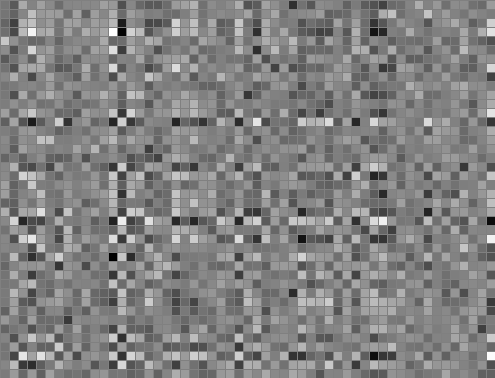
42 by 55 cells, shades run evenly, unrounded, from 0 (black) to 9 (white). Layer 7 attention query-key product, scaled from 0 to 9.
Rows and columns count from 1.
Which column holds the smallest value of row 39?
27
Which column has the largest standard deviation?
13
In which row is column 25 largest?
25
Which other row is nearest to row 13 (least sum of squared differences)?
38
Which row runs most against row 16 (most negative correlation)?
39
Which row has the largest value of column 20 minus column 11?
8
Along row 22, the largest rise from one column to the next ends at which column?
15
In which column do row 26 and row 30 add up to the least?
7
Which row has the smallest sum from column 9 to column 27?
14
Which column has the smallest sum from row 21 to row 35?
50
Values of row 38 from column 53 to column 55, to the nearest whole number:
4 5 7
